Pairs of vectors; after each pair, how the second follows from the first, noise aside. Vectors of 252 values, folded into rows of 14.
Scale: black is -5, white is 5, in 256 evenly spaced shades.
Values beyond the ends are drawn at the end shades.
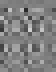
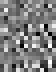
wrapped around, scaled up.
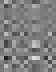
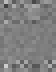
partly zeroed.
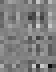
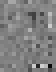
partly zeroed.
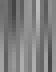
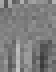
reversed, partly zeroed.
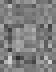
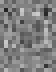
reversed, negated.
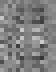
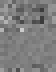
partly zeroed.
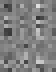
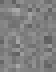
reversed, shrunk.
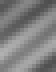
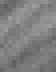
reversed, shrunk.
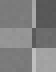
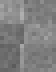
reversed, shrunk.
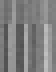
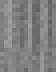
reversed, shrunk.
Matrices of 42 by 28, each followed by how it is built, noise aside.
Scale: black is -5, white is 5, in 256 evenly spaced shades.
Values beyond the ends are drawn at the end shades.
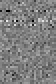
uneven rows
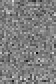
uneven rows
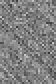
Toeplitz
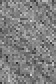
Toeplitz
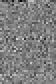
uneven rows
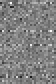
uneven rows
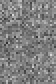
blocks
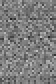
repeating columns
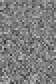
repeating columns
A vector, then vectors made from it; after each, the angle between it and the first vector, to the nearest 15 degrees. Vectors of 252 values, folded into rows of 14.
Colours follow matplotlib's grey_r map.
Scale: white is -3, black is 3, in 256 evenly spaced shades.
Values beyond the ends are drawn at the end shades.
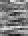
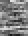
15 degrees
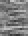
15 degrees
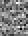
60 degrees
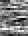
45 degrees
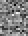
120 degrees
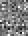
105 degrees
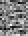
135 degrees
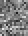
60 degrees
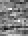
150 degrees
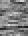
135 degrees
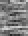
15 degrees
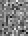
90 degrees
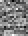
135 degrees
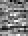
150 degrees
